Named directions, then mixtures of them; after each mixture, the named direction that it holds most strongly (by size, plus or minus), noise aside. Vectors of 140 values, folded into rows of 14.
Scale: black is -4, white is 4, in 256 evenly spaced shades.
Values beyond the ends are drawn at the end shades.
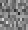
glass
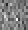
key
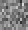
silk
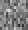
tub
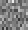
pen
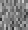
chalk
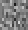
tub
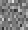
pen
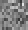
silk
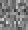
glass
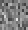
key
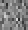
key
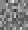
pen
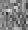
tub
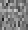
glass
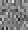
pen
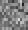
silk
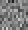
pen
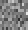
pen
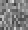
pen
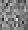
key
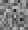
tub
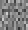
glass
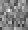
tub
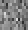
key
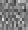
glass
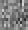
silk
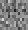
glass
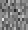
glass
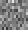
pen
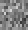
silk
